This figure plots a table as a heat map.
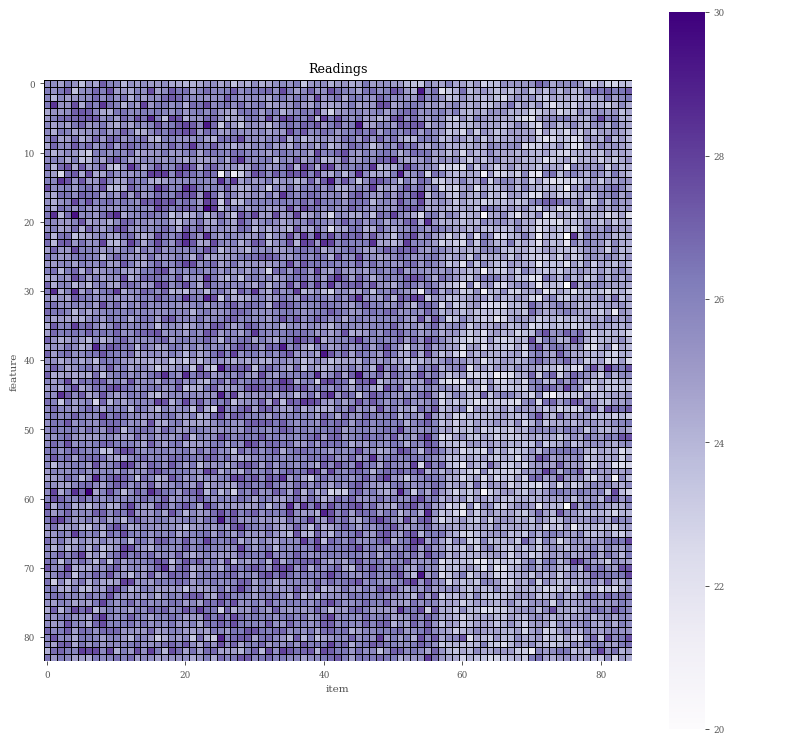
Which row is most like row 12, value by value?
23
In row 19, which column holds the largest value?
4
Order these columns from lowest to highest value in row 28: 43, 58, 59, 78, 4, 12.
78, 12, 59, 58, 43, 4
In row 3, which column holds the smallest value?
73
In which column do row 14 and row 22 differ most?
76
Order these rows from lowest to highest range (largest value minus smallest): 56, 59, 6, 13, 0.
0, 56, 6, 13, 59
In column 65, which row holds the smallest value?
42
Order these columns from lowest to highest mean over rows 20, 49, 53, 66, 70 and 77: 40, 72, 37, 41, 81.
72, 81, 40, 41, 37
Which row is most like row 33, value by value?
83
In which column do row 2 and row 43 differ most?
39
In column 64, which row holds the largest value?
55
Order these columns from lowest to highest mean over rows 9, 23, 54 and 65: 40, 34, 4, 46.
34, 46, 4, 40
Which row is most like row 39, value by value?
62
